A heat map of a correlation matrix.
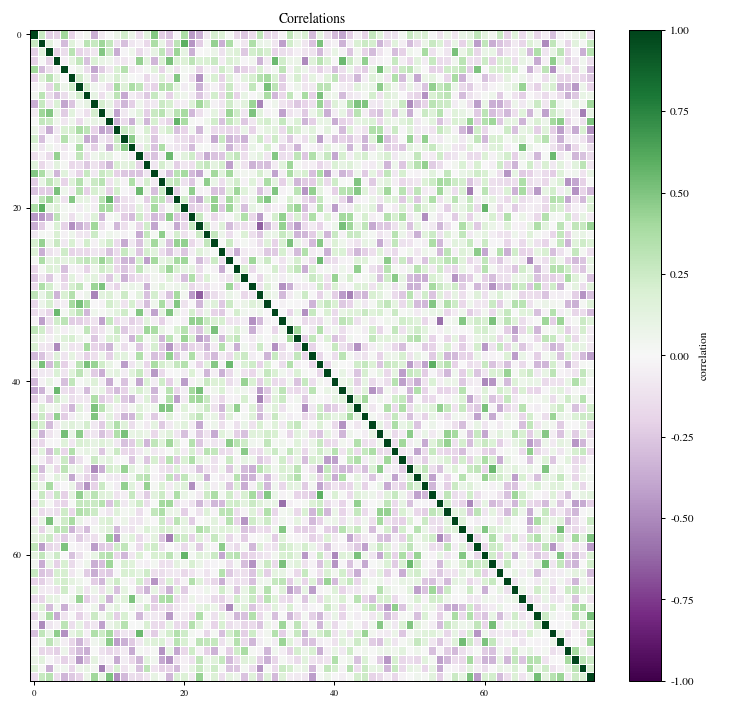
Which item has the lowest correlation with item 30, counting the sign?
22
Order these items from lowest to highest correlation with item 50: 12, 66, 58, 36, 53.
53, 36, 66, 58, 12
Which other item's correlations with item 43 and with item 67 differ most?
18
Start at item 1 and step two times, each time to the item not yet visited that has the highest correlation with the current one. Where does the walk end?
60
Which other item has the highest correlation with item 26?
38
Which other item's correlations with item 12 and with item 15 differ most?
34
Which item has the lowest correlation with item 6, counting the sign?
72
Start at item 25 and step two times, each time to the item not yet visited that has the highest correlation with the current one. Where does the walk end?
4
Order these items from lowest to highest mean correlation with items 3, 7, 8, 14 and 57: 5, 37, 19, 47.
5, 37, 19, 47
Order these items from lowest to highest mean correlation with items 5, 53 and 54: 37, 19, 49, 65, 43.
49, 37, 43, 65, 19
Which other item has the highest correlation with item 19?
10
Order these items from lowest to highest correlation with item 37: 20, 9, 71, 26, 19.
19, 26, 20, 9, 71
